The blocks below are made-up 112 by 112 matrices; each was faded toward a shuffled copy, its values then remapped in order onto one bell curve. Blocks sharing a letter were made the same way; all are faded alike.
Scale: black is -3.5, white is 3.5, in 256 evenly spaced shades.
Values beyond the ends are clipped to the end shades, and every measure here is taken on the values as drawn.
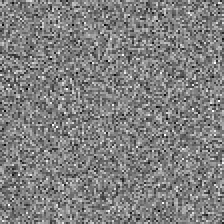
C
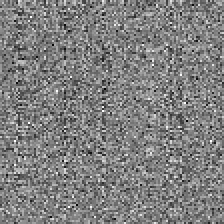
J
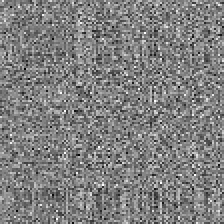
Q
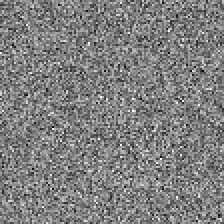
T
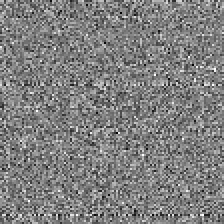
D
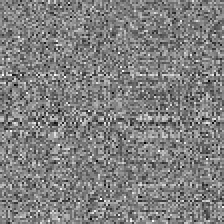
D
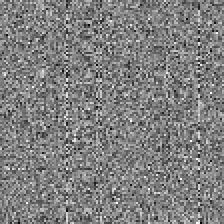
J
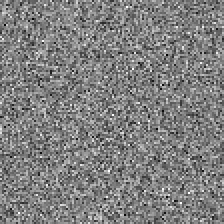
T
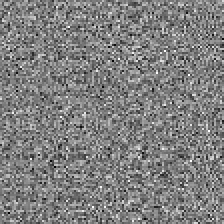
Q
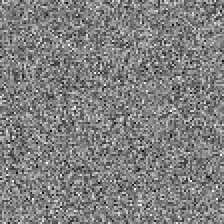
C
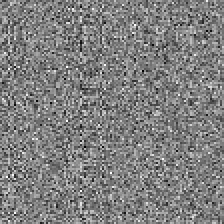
J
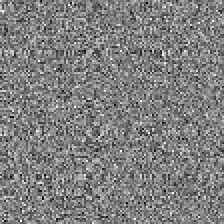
Q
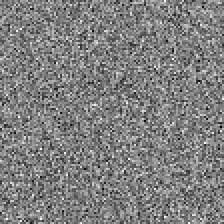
C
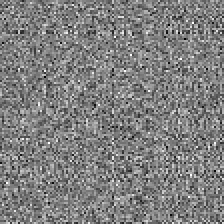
Q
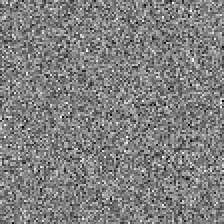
T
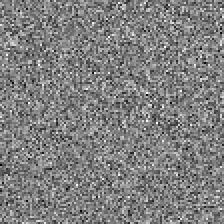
T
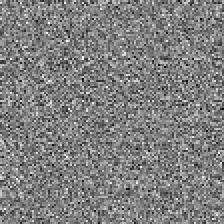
D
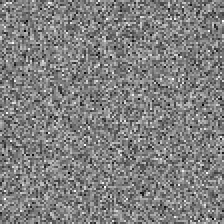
C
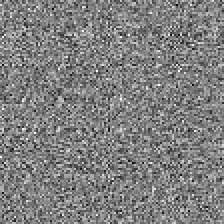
D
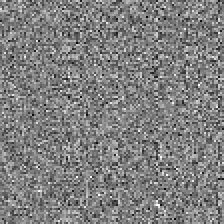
J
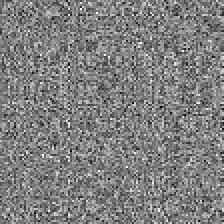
Q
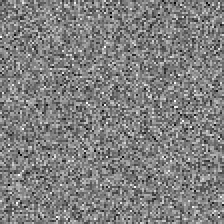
C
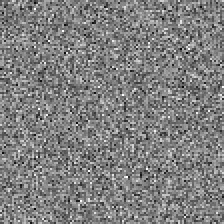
T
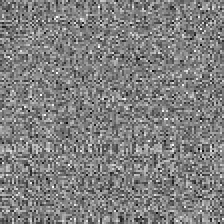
Q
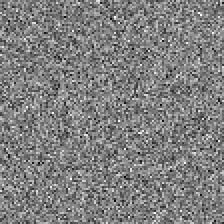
C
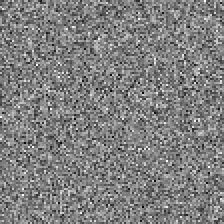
T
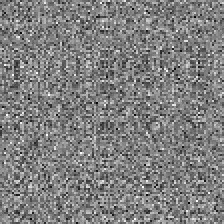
Q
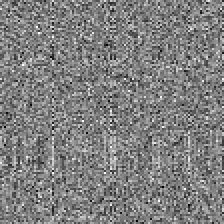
J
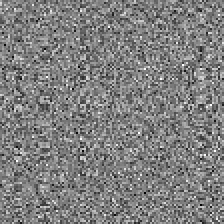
Q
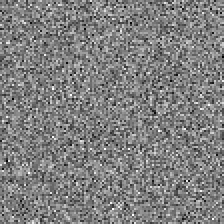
T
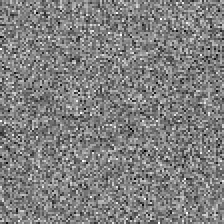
T
